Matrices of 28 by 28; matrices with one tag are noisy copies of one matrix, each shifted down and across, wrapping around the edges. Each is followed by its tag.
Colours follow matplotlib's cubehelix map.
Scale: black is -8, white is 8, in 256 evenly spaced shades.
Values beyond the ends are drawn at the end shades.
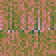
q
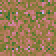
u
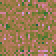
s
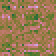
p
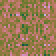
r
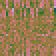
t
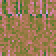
q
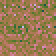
u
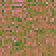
s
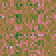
r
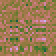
p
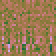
t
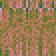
q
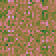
r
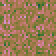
r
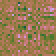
p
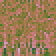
t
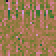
t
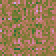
r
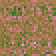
u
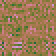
s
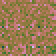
u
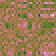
p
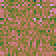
s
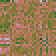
s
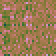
r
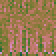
q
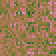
r
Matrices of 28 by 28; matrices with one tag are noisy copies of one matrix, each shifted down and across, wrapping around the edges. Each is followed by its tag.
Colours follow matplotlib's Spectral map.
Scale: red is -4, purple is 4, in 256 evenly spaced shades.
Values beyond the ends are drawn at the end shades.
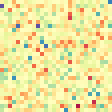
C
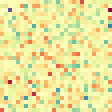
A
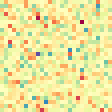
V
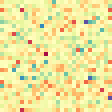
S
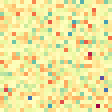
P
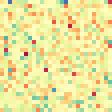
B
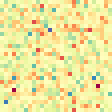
C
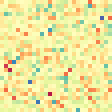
V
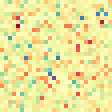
C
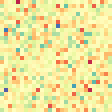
V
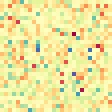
A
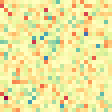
V
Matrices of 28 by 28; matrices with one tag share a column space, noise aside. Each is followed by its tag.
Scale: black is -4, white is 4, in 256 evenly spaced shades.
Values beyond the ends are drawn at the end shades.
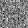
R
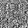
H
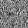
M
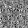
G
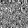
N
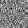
N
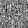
G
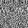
N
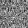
N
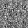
G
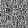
G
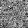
M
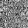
M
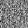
G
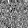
N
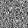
M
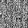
R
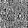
R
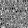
N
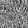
N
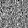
M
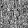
G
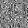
H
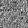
M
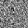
M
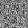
H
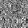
H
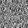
N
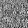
H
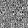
M
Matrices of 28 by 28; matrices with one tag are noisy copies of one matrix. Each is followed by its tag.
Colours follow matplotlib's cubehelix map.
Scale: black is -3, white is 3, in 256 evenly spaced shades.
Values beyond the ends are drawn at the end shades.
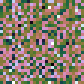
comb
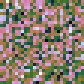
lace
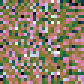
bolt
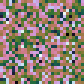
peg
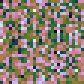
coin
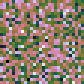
peg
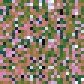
comb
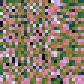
bolt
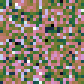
lace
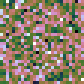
lace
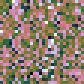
comb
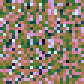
comb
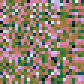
bolt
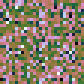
peg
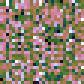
lace
